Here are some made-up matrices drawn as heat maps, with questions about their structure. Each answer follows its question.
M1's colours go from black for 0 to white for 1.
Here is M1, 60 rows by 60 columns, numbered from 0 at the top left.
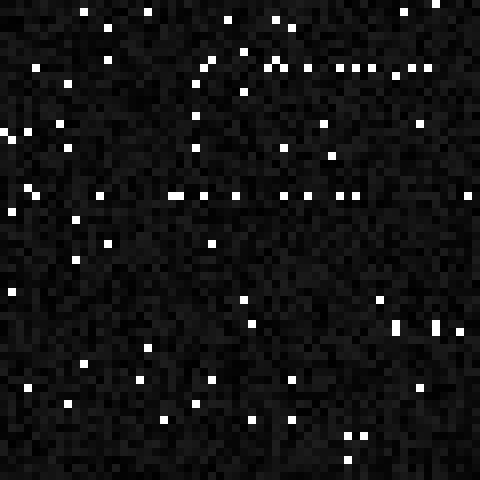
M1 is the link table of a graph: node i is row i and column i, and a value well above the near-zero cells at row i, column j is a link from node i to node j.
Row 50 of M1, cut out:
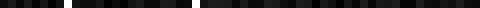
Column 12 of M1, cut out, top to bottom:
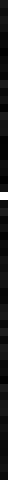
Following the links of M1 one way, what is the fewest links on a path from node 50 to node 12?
2
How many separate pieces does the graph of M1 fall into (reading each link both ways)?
6
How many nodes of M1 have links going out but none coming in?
12
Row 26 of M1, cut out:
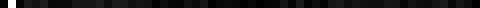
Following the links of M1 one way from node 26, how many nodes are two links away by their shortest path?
3
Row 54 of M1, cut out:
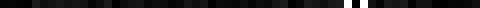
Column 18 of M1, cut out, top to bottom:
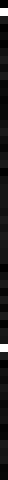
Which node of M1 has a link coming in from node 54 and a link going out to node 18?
node 43
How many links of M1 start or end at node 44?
2
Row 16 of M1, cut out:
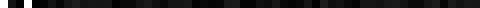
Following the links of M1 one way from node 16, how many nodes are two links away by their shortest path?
3
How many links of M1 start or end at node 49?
3
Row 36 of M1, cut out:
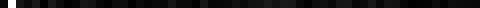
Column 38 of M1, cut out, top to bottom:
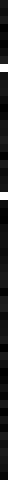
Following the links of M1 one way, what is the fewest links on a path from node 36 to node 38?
4
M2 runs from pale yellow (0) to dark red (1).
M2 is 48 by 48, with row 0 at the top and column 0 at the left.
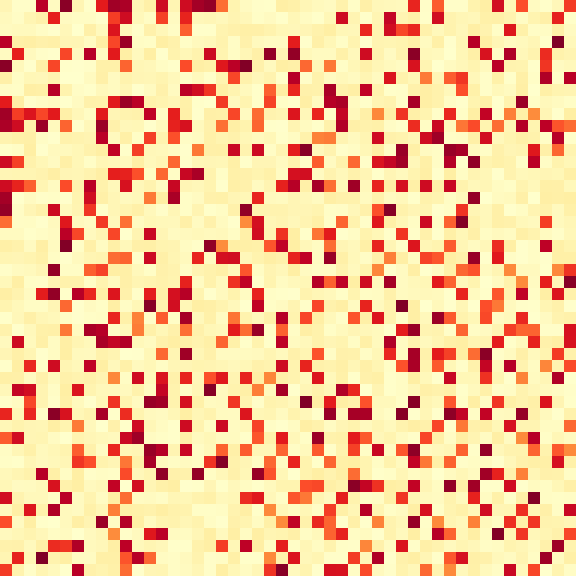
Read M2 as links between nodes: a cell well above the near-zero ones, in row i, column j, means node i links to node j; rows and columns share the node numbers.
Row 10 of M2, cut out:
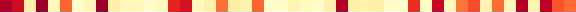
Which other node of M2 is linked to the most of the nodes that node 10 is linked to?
node 0
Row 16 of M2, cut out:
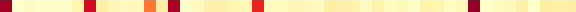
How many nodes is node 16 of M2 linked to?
6
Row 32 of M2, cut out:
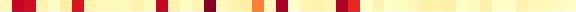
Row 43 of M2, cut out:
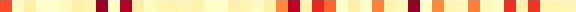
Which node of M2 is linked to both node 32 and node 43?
node 23
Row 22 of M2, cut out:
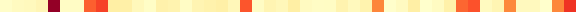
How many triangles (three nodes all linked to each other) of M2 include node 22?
7
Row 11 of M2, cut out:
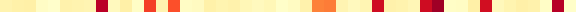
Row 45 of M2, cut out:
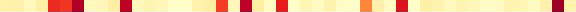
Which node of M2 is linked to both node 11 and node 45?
node 46
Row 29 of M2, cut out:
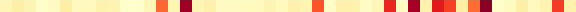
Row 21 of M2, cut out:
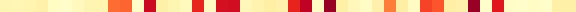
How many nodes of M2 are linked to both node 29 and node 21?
3
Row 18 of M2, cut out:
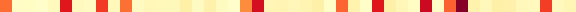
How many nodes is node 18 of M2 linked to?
12
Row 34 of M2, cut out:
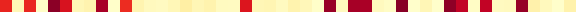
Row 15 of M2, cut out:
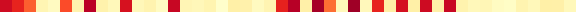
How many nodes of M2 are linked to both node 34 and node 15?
8
